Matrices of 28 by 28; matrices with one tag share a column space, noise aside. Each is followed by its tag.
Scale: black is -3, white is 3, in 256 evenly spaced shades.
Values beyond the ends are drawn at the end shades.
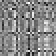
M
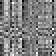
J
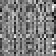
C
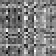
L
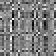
M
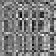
M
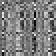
M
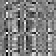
M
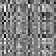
C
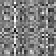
L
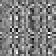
L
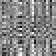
J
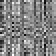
J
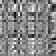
C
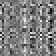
L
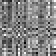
J
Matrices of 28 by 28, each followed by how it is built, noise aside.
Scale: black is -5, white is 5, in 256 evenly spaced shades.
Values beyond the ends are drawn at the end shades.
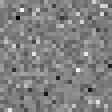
sparse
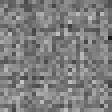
blocks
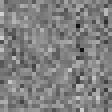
uneven columns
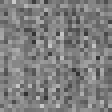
blocks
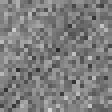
Hankel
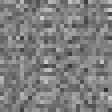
blocks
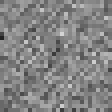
Hankel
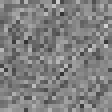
Hankel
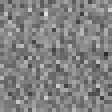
repeating columns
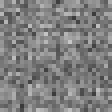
blocks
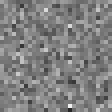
uneven columns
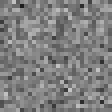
blocks
